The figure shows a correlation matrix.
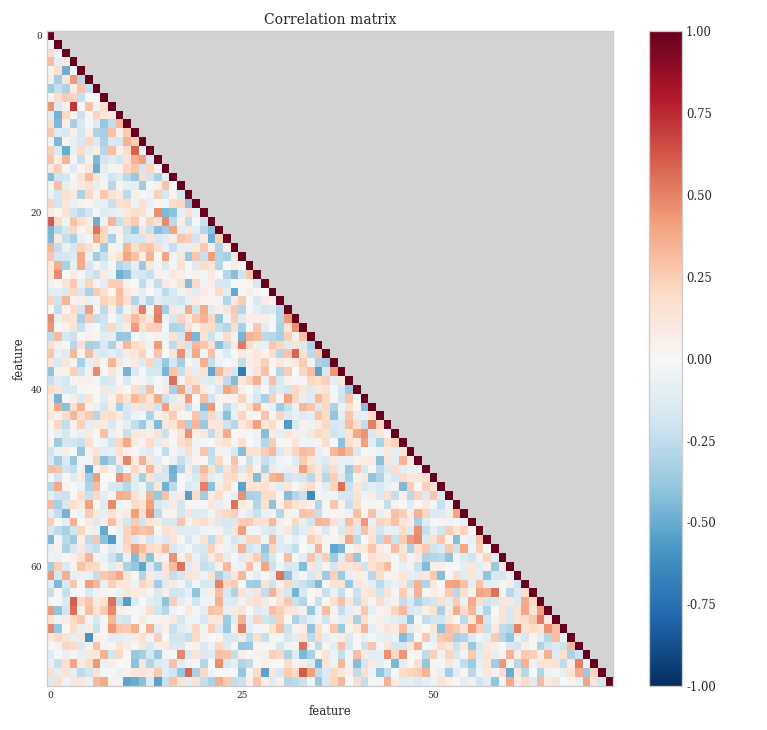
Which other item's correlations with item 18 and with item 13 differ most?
52
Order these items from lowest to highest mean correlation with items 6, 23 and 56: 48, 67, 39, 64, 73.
67, 39, 64, 73, 48
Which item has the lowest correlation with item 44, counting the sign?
31
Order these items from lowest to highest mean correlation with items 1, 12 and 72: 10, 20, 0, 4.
4, 10, 0, 20
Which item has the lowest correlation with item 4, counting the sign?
2
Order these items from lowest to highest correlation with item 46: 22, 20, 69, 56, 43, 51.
51, 43, 69, 20, 22, 56
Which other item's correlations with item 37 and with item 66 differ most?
47
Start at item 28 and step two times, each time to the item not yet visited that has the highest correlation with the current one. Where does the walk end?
17
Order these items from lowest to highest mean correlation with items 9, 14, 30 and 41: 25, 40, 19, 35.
40, 19, 25, 35
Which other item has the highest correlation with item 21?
0
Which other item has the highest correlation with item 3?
8
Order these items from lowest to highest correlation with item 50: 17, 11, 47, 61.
11, 17, 47, 61
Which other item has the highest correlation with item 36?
32
